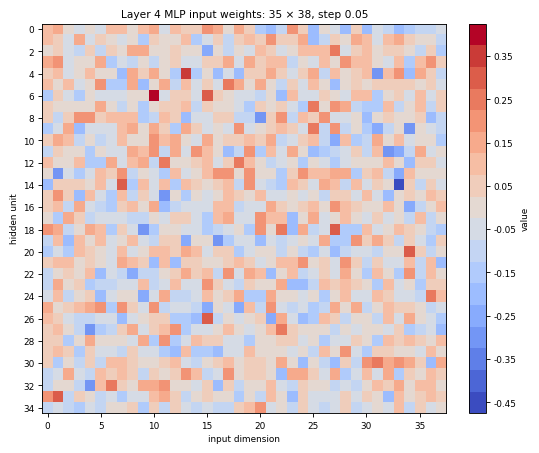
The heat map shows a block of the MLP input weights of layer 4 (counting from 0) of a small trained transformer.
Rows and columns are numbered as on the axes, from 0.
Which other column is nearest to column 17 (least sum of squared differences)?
2
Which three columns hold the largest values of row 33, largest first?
1, 0, 11
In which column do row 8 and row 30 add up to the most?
22
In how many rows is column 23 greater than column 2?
14
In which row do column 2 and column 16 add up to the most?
17
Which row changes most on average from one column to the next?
4
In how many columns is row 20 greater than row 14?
15
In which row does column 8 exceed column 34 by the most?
9
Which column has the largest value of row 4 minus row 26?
13
